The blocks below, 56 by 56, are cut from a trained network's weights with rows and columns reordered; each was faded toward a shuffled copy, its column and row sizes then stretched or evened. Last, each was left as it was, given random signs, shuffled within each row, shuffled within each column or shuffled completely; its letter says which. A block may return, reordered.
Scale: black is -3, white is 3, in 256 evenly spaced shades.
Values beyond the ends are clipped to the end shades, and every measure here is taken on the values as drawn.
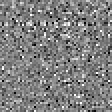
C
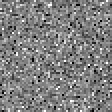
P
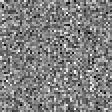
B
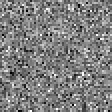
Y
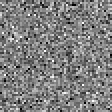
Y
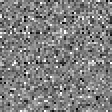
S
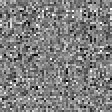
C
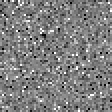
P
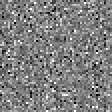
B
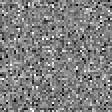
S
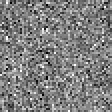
B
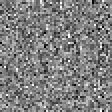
B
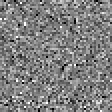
Y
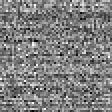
C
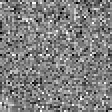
Y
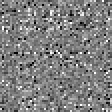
C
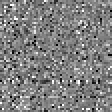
C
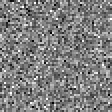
P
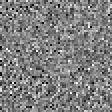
C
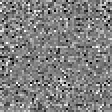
C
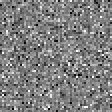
Y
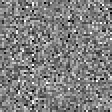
B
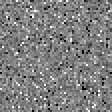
P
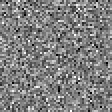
B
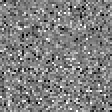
Y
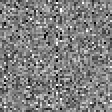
B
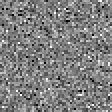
P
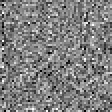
C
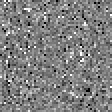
B
